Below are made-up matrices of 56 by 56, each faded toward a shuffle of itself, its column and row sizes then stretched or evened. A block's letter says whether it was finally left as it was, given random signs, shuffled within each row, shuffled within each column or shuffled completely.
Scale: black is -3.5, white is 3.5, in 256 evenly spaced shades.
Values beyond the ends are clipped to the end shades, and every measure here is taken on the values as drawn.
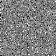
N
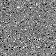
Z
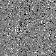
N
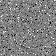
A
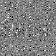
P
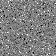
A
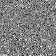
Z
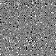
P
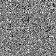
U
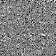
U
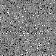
Z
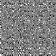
P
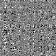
P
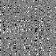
P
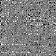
P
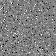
A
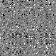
P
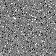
A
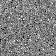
A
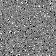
A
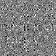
P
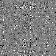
U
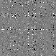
U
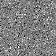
N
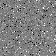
A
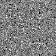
N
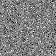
A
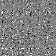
U
